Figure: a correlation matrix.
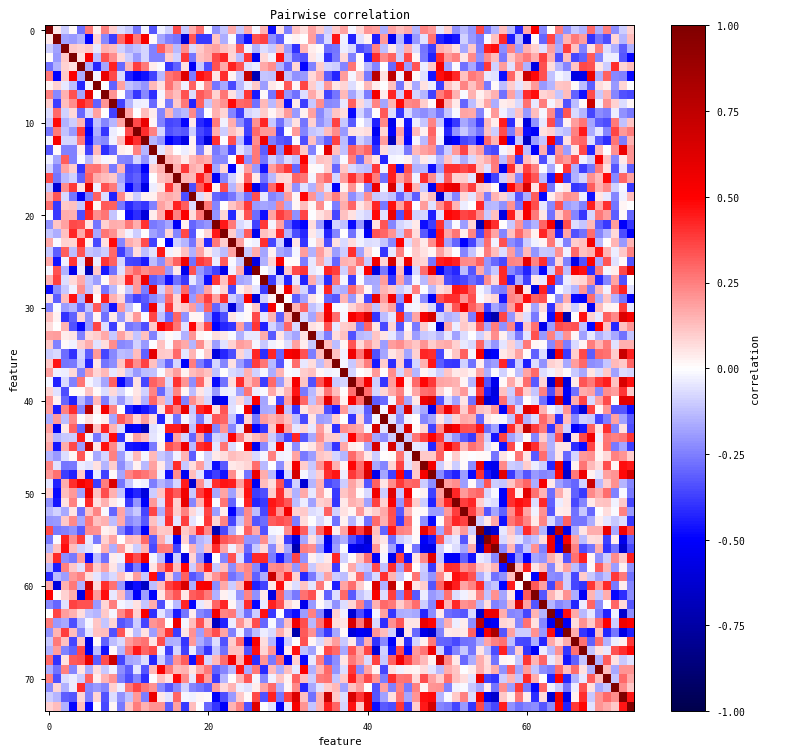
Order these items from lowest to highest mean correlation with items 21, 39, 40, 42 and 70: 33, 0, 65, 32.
65, 32, 33, 0
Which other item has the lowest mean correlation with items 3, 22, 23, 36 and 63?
35
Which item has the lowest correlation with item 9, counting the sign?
38
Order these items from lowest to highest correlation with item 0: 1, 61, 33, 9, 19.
9, 1, 33, 19, 61
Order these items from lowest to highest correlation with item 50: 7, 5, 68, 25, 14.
14, 68, 7, 25, 5
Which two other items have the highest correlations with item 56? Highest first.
65, 55
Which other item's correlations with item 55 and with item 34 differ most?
54
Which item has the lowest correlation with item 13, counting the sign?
61
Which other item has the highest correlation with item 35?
72
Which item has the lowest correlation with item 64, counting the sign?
21
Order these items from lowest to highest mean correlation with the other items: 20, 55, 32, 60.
55, 32, 20, 60
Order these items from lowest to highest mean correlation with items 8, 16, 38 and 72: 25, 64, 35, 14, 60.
14, 25, 60, 35, 64
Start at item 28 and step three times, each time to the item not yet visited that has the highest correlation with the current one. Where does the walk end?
49
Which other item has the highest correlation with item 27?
12
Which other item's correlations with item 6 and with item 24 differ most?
4
